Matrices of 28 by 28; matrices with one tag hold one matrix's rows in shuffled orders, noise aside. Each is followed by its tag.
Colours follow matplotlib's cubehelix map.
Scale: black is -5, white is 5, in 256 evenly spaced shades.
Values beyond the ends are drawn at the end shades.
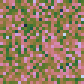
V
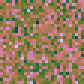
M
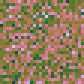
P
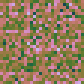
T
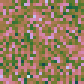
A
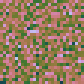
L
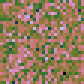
P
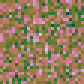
A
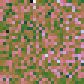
V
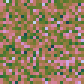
V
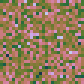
L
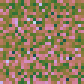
T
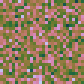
A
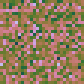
T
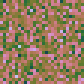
L
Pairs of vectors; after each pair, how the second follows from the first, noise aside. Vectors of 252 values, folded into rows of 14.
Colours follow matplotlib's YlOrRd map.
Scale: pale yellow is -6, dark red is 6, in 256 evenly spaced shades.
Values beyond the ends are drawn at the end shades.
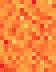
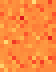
negated, partly zeroed.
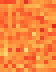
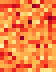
reversed, negated, scaled up.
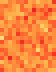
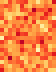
scaled up.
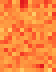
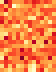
reversed, negated, scaled up.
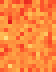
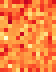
scaled up.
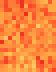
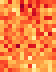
reversed, negated, scaled up.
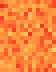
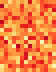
reversed, negated, scaled up.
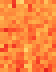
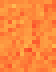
wrapped around, negated, shrunk.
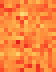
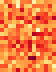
reversed, negated, scaled up.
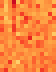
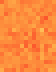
wrapped around, negated, shrunk.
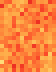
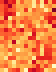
reversed, negated, scaled up.
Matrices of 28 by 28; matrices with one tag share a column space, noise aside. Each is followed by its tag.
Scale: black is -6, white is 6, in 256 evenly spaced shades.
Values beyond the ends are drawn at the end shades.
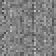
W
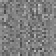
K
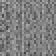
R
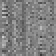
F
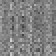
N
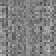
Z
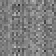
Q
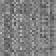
K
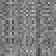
F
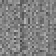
Q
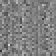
Q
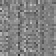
Q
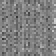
Q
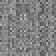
K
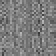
F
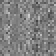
R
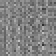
Z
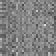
N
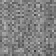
F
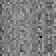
R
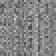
K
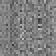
Q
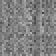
W
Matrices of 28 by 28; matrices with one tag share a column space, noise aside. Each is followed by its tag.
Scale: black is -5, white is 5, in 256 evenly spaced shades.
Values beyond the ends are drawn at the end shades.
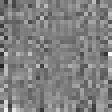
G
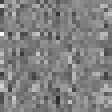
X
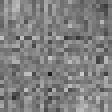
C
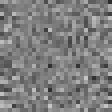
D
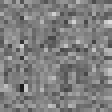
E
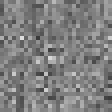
C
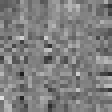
C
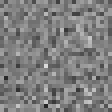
D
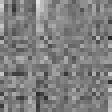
C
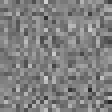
D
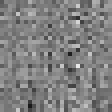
G
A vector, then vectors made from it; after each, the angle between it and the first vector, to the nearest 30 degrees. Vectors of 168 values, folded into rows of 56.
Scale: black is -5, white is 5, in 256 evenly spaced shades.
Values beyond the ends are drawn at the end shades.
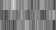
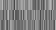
90 degrees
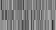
90 degrees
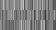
60 degrees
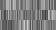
60 degrees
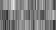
30 degrees
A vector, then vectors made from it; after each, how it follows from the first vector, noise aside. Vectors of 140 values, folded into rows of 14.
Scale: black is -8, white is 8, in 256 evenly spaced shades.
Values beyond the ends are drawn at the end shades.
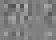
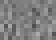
wrapped around, negated.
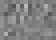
copied.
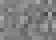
wrapped around.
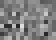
wrapped around, scaled up.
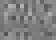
negated.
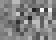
wrapped around, scaled up.
